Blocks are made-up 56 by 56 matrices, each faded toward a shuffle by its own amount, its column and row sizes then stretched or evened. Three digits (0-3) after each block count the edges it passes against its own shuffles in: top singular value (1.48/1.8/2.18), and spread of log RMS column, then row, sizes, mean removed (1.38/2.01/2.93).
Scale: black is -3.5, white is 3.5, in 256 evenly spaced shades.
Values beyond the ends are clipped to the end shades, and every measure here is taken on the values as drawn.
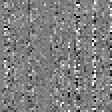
0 3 0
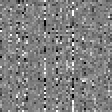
1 3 0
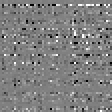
1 2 3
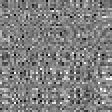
3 0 2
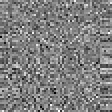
3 0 1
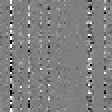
3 3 1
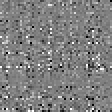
0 2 2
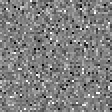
0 0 1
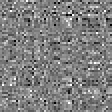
3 1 2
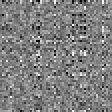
3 2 2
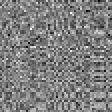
3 0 1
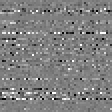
2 0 3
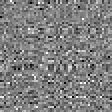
3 0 2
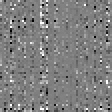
0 3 1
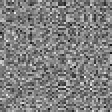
3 1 0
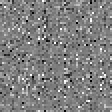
1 2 1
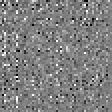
1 2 2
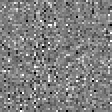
1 2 0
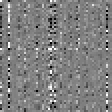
3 3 1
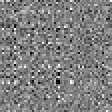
3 2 1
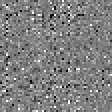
2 1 1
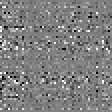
0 2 3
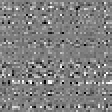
3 2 3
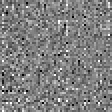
1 2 1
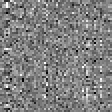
2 2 0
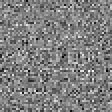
1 0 2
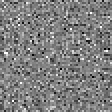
2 0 1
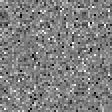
1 0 0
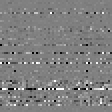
2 0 3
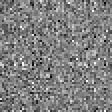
1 1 1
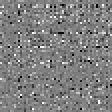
2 1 2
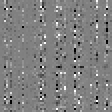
1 3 1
